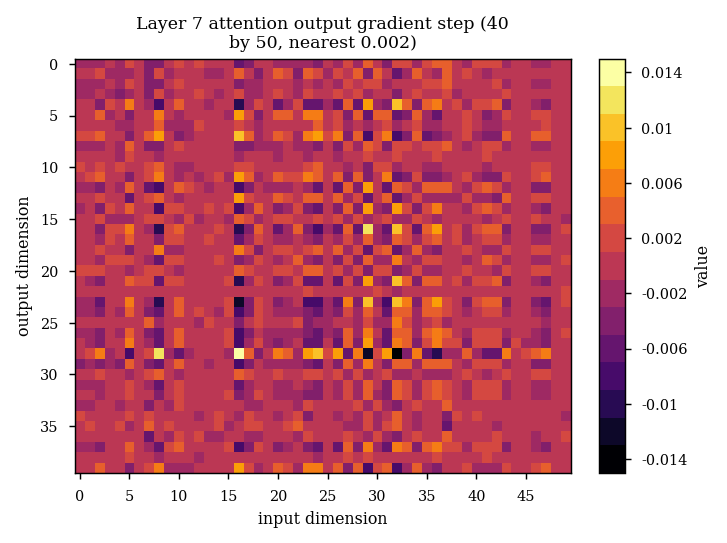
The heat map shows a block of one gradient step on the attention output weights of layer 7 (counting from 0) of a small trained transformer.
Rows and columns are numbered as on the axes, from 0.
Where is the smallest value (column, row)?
32, 28
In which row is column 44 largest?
27
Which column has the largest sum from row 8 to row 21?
29
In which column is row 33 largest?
37
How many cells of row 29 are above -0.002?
26
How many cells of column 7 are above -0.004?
29
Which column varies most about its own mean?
16
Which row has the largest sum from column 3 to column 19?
7
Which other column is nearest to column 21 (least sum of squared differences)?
39
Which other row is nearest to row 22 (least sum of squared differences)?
38
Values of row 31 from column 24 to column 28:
-0.004 0 -0.002 0.002 -0.002
